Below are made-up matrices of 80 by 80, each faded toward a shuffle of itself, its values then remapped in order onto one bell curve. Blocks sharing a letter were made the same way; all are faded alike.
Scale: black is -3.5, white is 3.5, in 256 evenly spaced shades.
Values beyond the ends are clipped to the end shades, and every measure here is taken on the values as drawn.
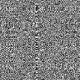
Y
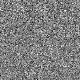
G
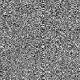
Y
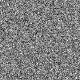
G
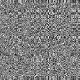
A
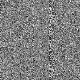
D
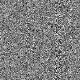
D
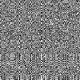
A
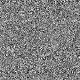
G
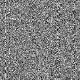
D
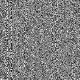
D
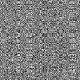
A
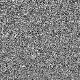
G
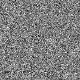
G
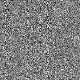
D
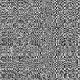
A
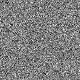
G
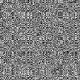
A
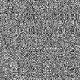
Y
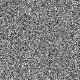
D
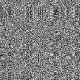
Y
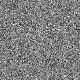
G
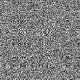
Y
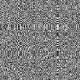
A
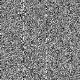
D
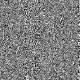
D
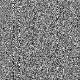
D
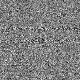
G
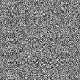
Y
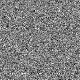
G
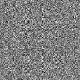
Y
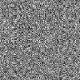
Y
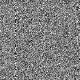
D
